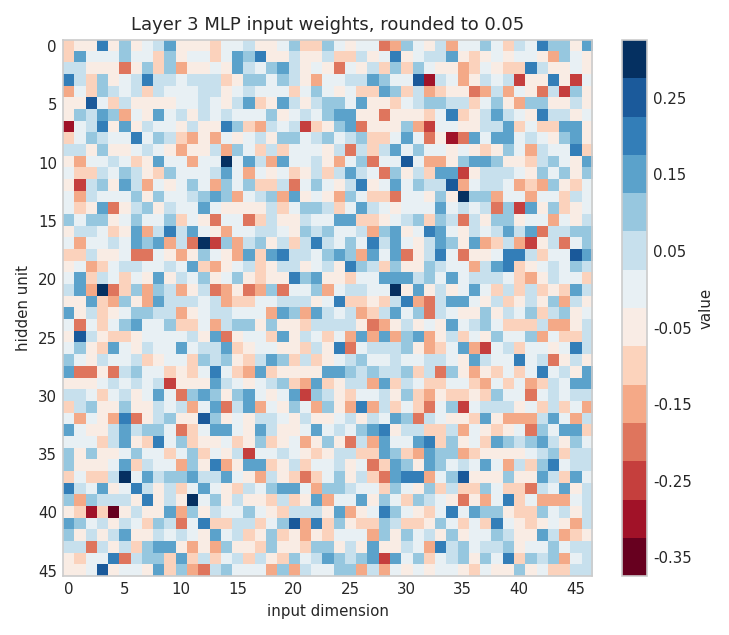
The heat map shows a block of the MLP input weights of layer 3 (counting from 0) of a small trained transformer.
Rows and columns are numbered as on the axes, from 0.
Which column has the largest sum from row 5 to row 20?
39
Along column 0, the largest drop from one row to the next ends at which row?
4
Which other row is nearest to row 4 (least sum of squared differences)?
29
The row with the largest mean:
16
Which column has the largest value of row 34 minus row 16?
42
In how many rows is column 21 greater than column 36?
20
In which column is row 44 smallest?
28
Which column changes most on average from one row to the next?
35
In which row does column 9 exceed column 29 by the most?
0
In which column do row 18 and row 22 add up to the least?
7
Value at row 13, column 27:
-0.1
